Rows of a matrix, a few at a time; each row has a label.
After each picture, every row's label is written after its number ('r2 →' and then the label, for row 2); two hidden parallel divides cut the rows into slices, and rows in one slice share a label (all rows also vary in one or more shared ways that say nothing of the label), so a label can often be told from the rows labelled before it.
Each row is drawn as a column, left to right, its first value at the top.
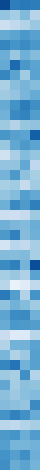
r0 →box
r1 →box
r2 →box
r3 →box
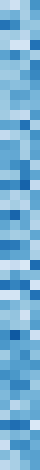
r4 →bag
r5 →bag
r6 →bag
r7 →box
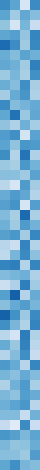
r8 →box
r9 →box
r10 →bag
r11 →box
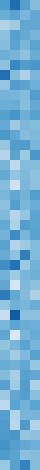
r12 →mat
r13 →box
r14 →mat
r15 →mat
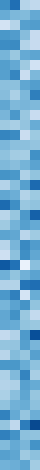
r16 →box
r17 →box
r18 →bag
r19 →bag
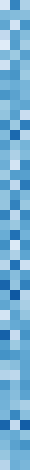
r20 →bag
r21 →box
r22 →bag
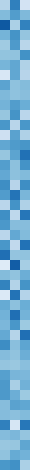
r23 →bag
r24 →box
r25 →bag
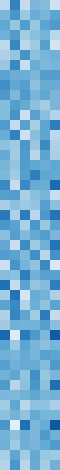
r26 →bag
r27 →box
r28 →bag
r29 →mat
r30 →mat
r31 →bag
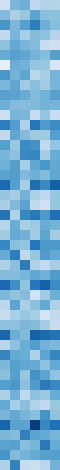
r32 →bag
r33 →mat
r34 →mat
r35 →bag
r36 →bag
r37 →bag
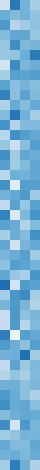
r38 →bag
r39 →box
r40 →mat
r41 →mat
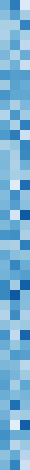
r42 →mat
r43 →box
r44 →bag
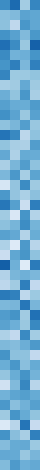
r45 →box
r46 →box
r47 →bag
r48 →box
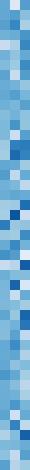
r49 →mat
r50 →bag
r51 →box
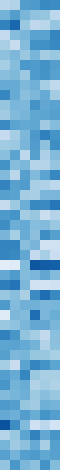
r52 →bag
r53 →bag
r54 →mat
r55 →box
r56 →box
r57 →box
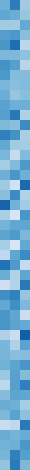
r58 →box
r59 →box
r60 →bag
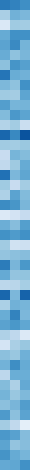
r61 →box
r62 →box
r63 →box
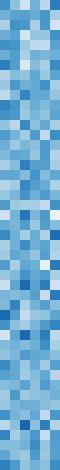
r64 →box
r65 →mat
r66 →bag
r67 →mat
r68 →bag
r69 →box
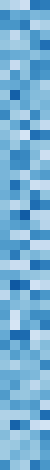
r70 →mat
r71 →bag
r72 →bag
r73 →box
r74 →box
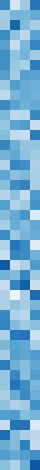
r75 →box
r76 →bag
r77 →bag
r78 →box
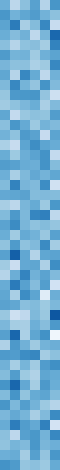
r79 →mat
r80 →bag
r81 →mat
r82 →mat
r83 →bag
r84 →box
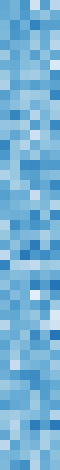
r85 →mat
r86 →mat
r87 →mat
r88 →bag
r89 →mat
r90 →bag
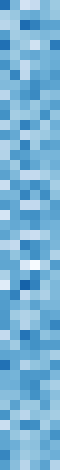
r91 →box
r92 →mat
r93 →bag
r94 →bag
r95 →mat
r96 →mat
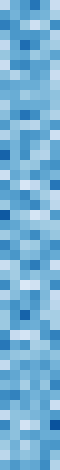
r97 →bag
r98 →mat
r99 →box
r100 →box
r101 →mat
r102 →bag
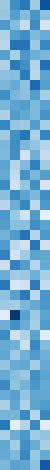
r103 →bag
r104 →box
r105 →box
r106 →bag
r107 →box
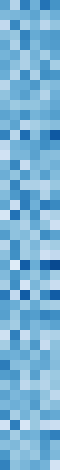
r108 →box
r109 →bag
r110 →box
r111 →mat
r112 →box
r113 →box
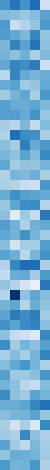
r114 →mat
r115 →box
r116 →box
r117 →box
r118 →bag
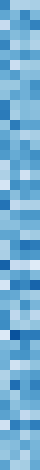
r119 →box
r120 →bag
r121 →bag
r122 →bag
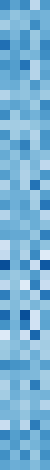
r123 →box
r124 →mat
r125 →box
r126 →bag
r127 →box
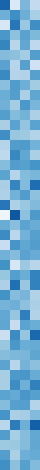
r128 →box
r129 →bag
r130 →mat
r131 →bag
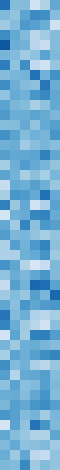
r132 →box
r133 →mat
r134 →mat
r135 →bag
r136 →bag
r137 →mat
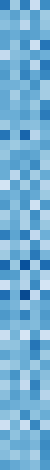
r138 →box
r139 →mat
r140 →box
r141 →bag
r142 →box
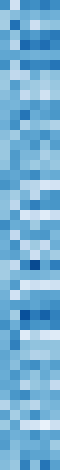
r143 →mat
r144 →bag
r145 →box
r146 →box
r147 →box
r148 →box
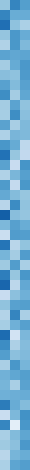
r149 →bag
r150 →box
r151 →mat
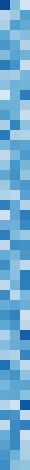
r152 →box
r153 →mat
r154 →bag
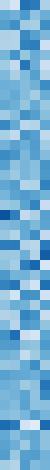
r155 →bag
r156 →bag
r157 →box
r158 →box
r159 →bag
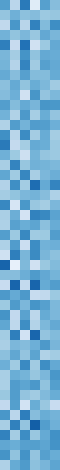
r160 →box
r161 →bag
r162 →box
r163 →bag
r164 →mat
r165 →mat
